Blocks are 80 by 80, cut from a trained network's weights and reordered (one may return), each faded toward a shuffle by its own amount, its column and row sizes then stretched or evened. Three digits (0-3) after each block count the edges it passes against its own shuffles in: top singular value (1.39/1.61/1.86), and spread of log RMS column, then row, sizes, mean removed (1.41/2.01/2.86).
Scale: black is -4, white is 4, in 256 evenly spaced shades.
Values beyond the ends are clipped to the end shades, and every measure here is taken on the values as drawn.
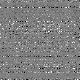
1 1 3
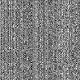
3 2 0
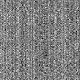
3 0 1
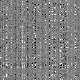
3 3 2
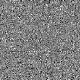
1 1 1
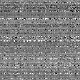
3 1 3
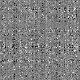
2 2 2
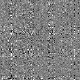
2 3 2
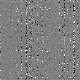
1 3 0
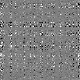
1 3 3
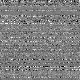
2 0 3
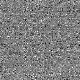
0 1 1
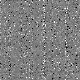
0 2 0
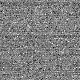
1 0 0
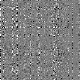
2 3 2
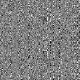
2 3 0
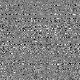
1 1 3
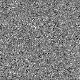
0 0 1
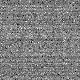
2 0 0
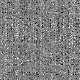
2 1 2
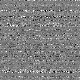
1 0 3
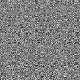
3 1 2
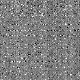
1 0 2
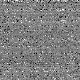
1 0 2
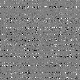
0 2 3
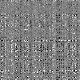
3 2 3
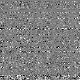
0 2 3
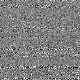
1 0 3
